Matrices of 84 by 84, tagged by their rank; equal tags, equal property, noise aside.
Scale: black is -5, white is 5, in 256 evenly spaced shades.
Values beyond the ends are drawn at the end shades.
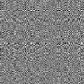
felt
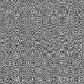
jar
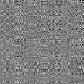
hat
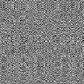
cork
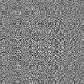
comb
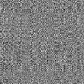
cork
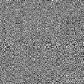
cork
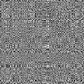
jar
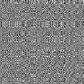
comb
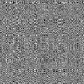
hat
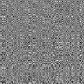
comb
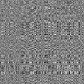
comb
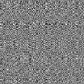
cork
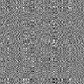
hat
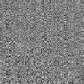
cork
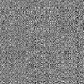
jar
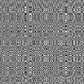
felt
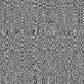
comb
